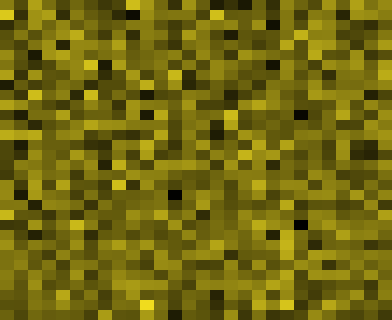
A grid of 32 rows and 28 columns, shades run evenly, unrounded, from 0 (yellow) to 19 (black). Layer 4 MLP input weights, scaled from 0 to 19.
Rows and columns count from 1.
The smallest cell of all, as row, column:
31, 11
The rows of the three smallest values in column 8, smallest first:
32, 13, 25
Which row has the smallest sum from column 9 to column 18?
29
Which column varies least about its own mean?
4
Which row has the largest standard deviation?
2
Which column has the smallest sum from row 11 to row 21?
19
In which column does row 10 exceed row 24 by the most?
27
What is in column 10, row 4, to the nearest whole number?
15
